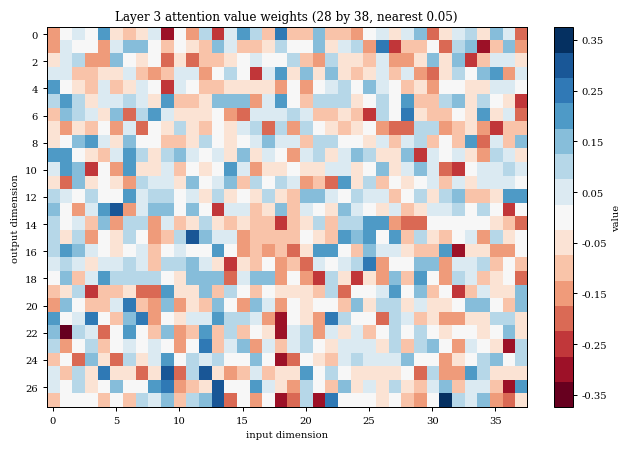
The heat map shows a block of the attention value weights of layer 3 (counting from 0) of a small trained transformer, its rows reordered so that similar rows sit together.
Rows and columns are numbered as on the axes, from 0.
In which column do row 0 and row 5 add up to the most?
18
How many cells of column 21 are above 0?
9
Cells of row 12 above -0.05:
28
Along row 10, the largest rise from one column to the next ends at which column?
6
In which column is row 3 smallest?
16
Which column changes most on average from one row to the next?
13
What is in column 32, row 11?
0.05
